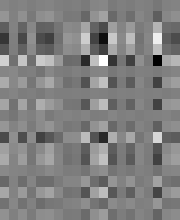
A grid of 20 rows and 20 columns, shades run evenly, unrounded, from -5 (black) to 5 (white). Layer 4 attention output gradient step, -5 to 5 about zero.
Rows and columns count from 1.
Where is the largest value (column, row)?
12, 6
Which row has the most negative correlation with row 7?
11
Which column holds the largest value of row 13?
18
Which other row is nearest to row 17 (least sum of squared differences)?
19
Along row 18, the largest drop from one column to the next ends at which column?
13
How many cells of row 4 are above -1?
12
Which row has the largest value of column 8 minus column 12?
4
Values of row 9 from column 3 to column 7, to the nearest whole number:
0 0 0 0 0
